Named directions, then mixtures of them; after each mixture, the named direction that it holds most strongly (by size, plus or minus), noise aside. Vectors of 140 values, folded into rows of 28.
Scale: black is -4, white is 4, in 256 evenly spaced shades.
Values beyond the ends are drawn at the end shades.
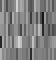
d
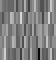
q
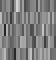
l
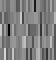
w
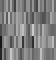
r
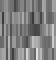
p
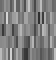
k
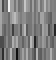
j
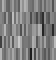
d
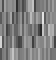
d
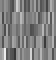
l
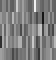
d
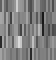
d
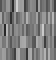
l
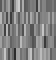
l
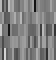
w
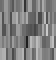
p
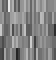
j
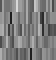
d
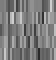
q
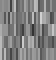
r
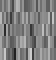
l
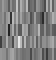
d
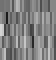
l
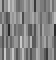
w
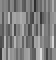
r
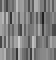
d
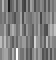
j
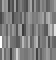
j
